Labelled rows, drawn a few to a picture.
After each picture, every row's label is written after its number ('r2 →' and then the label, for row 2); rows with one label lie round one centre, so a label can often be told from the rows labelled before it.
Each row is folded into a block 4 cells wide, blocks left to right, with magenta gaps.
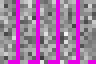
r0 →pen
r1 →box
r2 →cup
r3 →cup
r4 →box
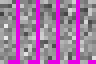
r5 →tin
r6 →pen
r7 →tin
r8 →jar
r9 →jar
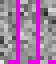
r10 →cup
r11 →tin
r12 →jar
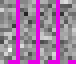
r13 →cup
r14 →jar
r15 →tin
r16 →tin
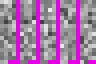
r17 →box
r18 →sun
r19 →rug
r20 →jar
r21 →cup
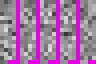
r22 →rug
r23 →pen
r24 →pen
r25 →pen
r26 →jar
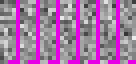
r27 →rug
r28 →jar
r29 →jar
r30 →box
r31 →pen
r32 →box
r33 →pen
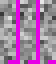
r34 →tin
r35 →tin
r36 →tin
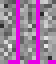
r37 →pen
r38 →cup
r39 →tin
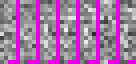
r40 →sun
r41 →tin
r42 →rug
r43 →rug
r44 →rug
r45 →box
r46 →rug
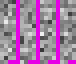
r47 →pen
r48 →cup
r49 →sun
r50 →cup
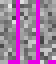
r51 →box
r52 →tin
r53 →cup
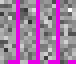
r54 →tin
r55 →jar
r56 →pen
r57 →rug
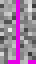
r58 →sun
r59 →box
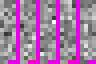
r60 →pen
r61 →pen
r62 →sun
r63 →box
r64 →rug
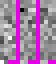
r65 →cup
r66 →jar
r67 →jar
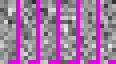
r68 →jar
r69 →pen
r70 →jar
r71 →rug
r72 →cup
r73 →pen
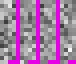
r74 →box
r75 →cup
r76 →sun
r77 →pen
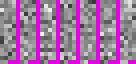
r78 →cup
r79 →pen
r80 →sun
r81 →sun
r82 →pen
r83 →sun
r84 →box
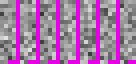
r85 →tin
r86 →cup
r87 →tin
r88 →sun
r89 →box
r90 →jar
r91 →cup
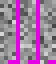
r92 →sun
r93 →jar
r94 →cup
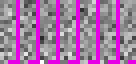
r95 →sun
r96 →pen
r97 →cup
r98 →sun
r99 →jar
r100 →cup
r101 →cup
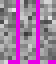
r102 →jar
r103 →pen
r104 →box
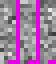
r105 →sun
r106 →tin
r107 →rug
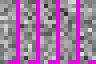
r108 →rug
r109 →pen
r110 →pen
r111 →jar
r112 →sun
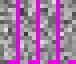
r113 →rug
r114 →jar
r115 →jar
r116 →sun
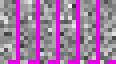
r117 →pen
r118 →box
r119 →sun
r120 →box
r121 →cup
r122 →cup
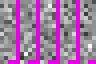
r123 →sun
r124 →cup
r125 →box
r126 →pen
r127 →pen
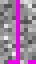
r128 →tin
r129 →box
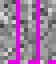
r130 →pen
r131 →box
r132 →jar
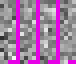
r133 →sun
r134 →sun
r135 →rug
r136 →jar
